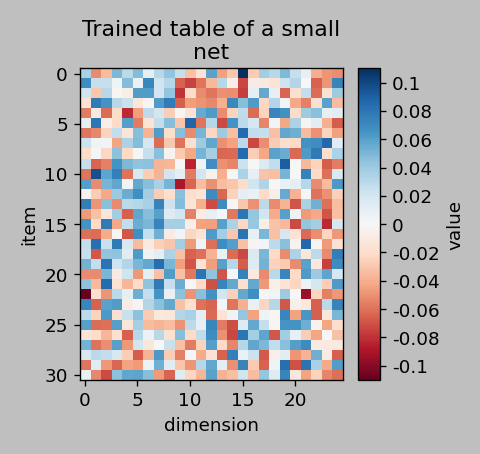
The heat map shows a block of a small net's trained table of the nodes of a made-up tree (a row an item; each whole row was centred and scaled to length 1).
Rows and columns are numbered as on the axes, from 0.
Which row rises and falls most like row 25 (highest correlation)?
27
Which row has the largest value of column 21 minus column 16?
7
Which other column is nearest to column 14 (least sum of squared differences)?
1
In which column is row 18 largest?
24
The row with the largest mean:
19
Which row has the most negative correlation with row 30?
21
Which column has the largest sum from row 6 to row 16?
5
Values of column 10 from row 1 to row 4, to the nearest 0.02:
-0.08 -0.02 -0.04 -0.02
